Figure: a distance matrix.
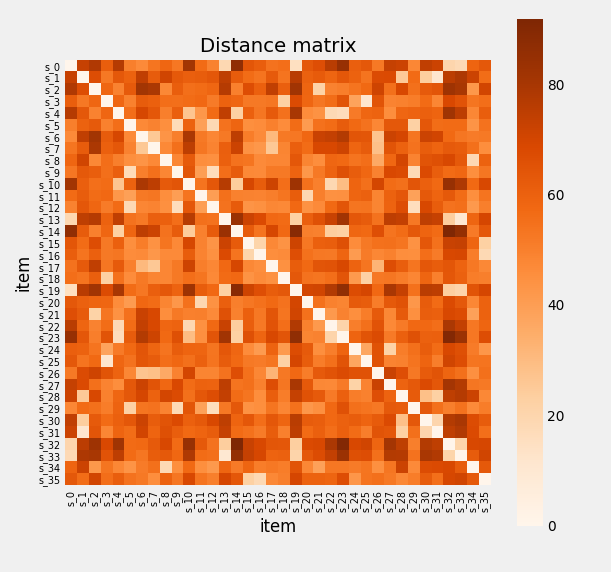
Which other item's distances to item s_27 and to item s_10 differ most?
s_24
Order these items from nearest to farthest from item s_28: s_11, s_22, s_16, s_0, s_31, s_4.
s_31, s_16, s_22, s_4, s_11, s_0
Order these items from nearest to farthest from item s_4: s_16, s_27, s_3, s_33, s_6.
s_27, s_16, s_3, s_6, s_33
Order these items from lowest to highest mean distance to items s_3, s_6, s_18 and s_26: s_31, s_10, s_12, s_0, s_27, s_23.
s_12, s_0, s_31, s_27, s_10, s_23
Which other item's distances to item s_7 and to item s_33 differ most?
s_13
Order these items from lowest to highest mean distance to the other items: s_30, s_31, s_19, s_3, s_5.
s_5, s_3, s_31, s_30, s_19
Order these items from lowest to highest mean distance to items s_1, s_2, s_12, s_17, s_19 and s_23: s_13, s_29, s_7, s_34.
s_29, s_34, s_7, s_13
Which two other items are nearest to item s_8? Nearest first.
s_34, s_26
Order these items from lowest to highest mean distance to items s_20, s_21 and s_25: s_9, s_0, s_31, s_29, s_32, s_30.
s_29, s_9, s_31, s_30, s_0, s_32
